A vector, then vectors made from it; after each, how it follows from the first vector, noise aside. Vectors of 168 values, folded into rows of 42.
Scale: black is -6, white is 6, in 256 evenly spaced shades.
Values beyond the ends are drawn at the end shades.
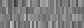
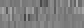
negated, partly zeroed.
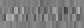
wrapped around, partly zeroed.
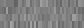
shrunk.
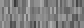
sign-scrambled.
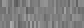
shrunk.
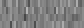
negated, partly zeroed.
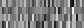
reversed, negated, scaled up.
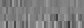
reversed, partly zeroed.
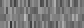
sign-scrambled.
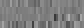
wrapped around, partly zeroed.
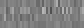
wrapped around, partly zeroed.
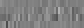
reversed, partly zeroed.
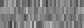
sign-scrambled.
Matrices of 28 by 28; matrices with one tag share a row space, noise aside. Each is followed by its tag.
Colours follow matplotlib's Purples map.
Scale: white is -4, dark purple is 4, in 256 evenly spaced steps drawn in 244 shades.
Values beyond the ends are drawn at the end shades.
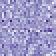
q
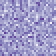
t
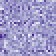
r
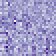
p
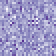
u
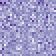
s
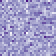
q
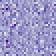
u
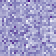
q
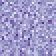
t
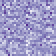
q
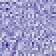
u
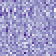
p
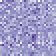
s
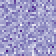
s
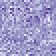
q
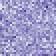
p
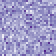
q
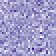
r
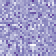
s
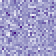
s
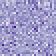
u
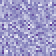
t
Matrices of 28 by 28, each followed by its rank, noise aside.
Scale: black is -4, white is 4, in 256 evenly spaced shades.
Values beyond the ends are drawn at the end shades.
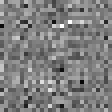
four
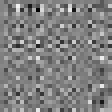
three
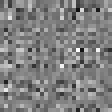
three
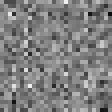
six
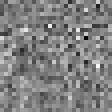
six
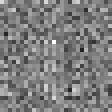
six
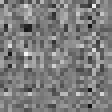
four
